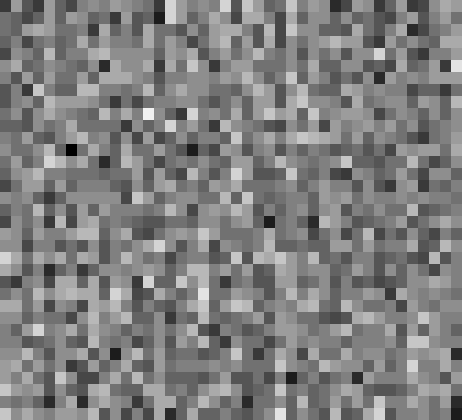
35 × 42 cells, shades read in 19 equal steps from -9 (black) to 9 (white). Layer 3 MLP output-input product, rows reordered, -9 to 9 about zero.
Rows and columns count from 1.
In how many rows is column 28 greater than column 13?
17
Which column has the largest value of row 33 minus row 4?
26
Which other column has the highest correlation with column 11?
19
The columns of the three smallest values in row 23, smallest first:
5, 8, 40
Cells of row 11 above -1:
22
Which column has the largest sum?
27
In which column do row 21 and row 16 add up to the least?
39
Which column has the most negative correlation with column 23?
15
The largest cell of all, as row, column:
10, 14
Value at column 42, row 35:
-7
